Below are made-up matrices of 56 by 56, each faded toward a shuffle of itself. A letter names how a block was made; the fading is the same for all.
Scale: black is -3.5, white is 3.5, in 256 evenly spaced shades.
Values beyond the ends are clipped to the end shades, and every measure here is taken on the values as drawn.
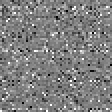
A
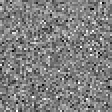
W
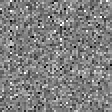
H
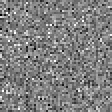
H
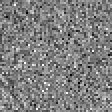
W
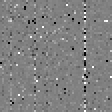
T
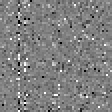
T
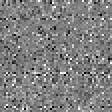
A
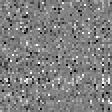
T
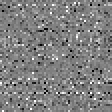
A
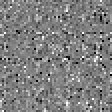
T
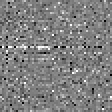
A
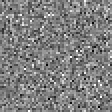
W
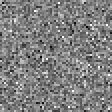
W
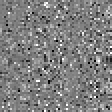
T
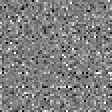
A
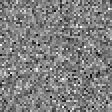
W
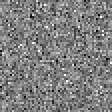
W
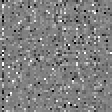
T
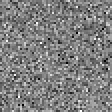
W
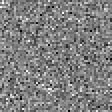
W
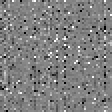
T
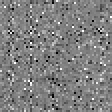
T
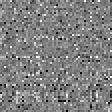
A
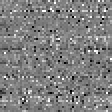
A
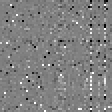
T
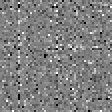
T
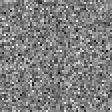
W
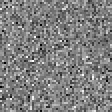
W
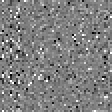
T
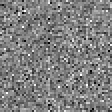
H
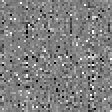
T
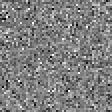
H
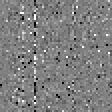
T
